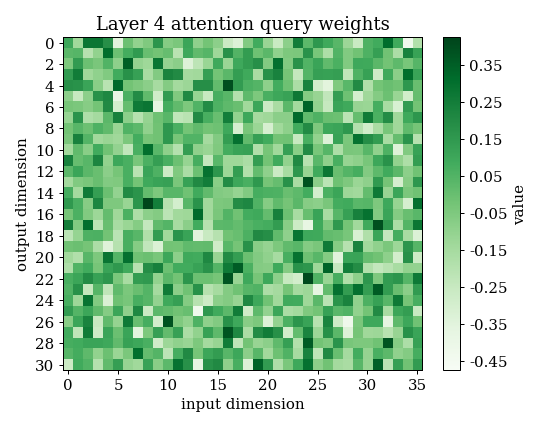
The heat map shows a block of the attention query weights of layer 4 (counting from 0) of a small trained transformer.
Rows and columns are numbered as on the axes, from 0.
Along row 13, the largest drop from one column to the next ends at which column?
25
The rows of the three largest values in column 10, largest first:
26, 23, 3
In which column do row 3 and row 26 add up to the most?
10
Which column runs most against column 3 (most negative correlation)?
34
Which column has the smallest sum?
33
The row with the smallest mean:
19
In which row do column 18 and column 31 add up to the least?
27
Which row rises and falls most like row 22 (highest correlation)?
28
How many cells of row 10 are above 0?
15
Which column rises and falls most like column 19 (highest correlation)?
31
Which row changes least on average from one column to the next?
8
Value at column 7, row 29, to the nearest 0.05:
0.3
